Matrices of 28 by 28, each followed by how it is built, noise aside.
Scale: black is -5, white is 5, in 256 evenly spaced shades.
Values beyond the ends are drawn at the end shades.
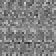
repeating columns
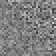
upper triangular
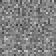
repeating columns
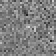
upper triangular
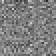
low rank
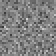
repeating columns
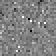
sparse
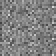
repeating rows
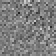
upper triangular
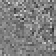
upper triangular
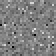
sparse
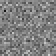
repeating columns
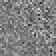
upper triangular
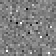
sparse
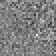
upper triangular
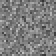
repeating rows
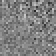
upper triangular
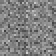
repeating rows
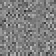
low rank
